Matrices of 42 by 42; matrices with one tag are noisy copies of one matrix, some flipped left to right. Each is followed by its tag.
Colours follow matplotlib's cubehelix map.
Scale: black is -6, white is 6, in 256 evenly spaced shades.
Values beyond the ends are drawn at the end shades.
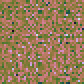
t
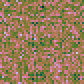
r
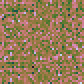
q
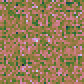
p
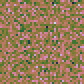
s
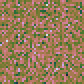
t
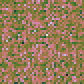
t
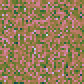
t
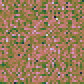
t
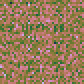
s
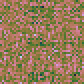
r
